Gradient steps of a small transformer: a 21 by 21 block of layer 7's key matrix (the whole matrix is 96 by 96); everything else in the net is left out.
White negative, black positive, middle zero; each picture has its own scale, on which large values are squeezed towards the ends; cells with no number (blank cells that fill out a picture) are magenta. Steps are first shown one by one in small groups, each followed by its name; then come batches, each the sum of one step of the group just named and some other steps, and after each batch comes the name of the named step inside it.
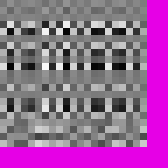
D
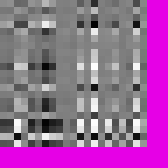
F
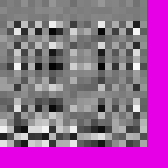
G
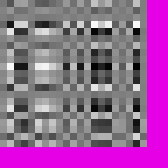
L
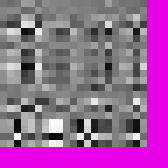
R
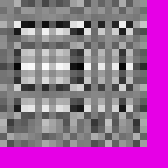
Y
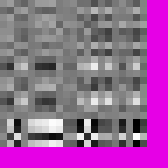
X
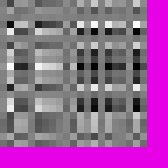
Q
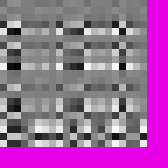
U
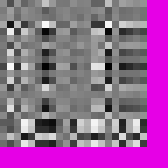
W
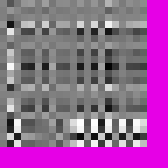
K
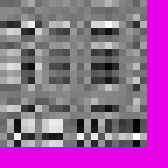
R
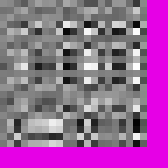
X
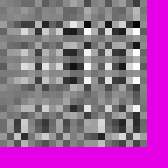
Y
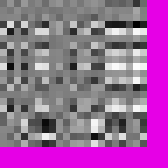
F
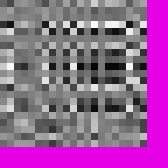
Q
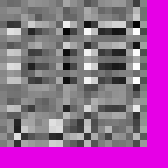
R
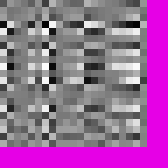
G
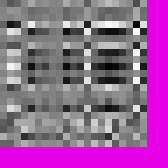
K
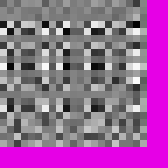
D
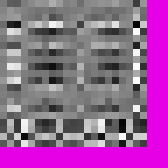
W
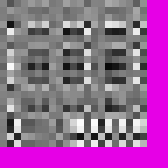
K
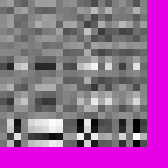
X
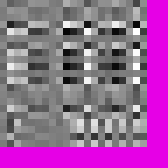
K
